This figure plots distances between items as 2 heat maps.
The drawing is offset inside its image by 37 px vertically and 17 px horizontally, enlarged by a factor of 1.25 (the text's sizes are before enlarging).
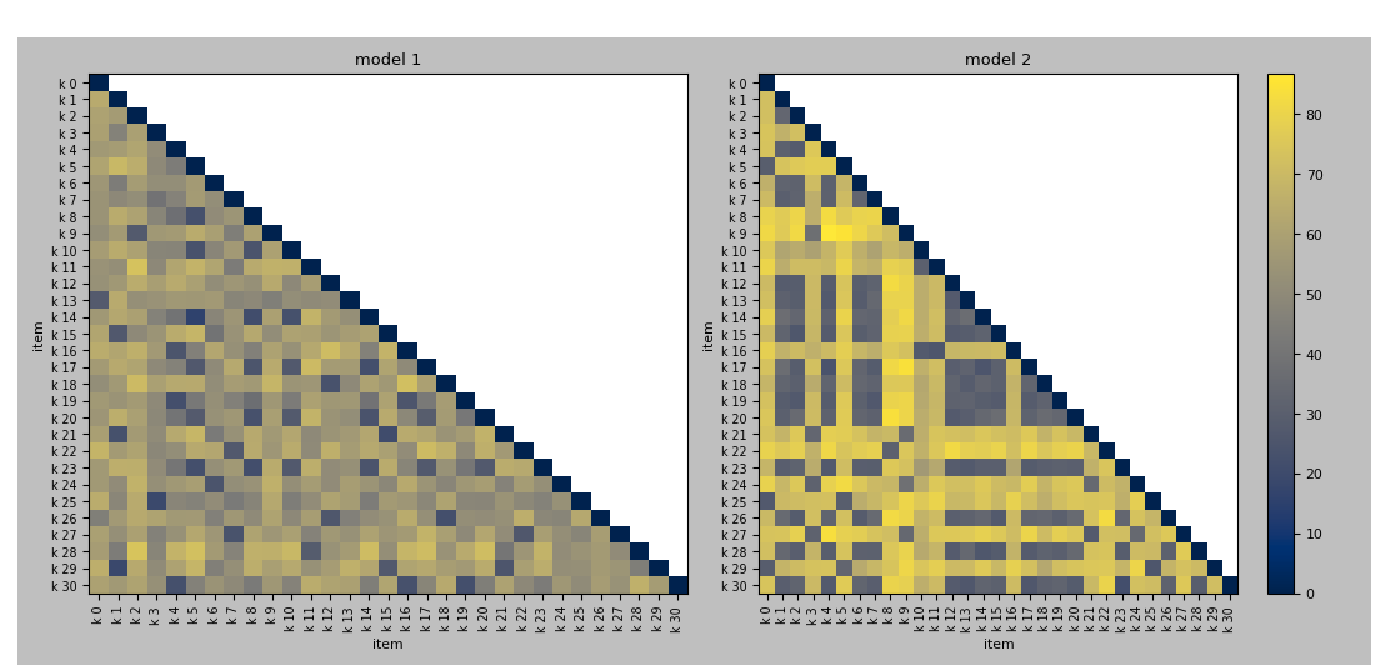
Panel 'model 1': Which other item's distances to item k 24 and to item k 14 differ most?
k 5
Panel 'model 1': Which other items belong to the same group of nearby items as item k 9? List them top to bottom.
k 2
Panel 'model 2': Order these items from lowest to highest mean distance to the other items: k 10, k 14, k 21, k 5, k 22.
k 14, k 10, k 21, k 5, k 22
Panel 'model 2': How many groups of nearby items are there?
5
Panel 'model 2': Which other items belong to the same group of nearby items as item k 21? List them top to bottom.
k 3, k 9, k 24, k 27
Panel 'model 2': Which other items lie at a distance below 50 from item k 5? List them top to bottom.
k 0, k 25, k 29
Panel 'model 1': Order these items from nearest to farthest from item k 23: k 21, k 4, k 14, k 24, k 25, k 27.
k 14, k 4, k 25, k 24, k 27, k 21
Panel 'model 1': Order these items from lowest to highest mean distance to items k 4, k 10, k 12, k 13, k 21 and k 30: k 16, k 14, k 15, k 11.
k 14, k 16, k 15, k 11
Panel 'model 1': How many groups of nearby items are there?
10
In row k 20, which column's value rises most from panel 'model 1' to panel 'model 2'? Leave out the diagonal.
k 8
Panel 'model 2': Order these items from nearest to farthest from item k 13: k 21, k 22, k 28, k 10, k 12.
k 12, k 28, k 10, k 21, k 22
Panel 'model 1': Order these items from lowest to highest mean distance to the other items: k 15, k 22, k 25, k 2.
k 25, k 15, k 22, k 2
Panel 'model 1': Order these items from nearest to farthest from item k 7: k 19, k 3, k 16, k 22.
k 22, k 3, k 19, k 16
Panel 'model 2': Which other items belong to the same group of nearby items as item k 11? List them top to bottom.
k 10, k 16
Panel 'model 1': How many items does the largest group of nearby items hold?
7
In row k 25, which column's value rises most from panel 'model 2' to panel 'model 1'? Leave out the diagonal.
k 0
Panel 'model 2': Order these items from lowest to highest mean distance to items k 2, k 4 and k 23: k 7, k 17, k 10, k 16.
k 17, k 7, k 10, k 16
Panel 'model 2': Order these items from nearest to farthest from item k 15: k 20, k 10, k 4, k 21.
k 4, k 20, k 10, k 21
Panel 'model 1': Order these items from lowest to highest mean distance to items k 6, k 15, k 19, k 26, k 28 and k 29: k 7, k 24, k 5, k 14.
k 24, k 7, k 14, k 5
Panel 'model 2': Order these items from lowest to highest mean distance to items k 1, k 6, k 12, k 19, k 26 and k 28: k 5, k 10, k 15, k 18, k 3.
k 15, k 18, k 10, k 3, k 5
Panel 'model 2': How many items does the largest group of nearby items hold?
17
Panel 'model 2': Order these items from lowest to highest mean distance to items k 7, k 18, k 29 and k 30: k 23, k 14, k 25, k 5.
k 23, k 14, k 25, k 5
